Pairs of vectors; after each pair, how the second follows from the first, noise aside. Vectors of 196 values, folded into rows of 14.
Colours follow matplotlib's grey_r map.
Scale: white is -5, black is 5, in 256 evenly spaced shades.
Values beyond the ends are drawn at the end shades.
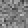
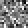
reversed, negated, scaled up.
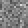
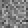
wrapped around, negated.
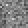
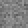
shrunk.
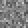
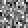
scaled up.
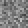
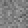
shrunk.
